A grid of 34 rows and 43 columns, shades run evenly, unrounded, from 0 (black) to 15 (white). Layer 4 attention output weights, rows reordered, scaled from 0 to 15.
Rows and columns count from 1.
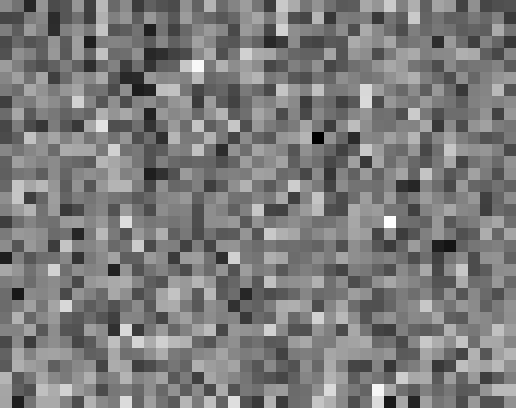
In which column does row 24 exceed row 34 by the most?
33
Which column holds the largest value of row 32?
34
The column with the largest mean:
9
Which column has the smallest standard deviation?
40
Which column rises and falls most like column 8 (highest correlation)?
23
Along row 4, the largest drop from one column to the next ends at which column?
8
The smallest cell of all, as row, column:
12, 27
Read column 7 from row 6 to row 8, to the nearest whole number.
6 9 10
